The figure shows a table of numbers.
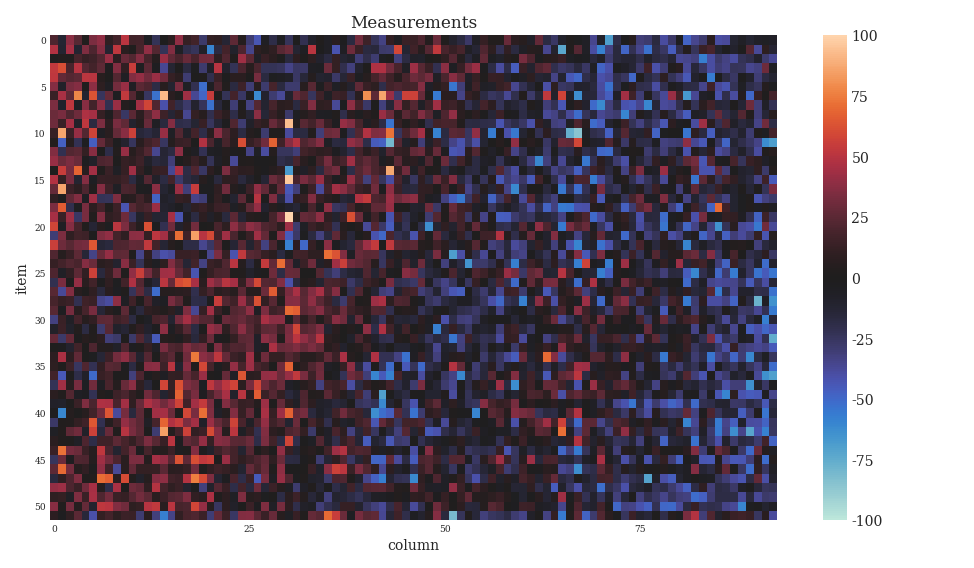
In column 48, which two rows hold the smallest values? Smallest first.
20, 42
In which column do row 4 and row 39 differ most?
42
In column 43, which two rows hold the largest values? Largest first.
14, 10
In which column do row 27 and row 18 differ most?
85
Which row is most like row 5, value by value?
12
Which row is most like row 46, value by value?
44
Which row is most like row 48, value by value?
4
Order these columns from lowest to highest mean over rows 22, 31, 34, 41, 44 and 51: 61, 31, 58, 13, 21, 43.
58, 61, 13, 43, 31, 21
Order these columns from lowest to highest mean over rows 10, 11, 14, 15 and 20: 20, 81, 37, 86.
86, 81, 37, 20
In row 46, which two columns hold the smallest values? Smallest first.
67, 89
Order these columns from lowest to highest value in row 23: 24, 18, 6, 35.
18, 6, 24, 35
